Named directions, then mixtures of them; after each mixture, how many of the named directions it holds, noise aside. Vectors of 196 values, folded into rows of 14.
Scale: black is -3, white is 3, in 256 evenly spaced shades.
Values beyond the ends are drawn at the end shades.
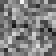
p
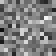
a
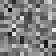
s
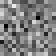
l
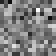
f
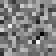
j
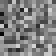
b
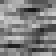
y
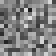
two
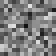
four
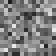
two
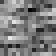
one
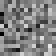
one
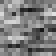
one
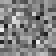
two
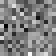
two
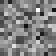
four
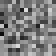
one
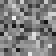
three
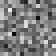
three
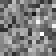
four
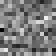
three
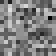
three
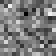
four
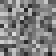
four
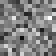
four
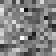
four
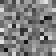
one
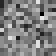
three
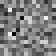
four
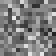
three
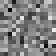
one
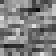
one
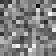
four
